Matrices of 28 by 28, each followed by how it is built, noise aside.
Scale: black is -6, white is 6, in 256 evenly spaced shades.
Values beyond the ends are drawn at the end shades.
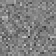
uneven rows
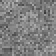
smooth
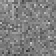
smooth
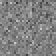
low rank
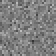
noise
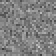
noise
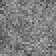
smooth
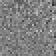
upper triangular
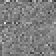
uneven rows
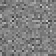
low rank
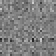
low rank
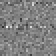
uneven rows
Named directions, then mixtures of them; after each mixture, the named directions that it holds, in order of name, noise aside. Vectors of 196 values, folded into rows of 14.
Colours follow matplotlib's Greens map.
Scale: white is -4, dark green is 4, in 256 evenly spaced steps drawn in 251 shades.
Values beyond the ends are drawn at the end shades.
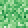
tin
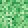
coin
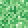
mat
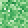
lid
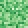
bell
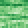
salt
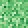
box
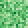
bell, box.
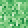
box.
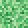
bell, coin.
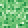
bell, tin.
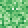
bell, box.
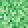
box, lid.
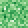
lid, tin.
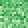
box, salt, tin.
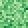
coin, tin.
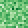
bell.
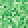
box, coin.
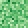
coin, lid, mat.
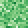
bell, lid.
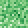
box, lid, tin.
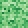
lid, salt.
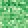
lid, salt.
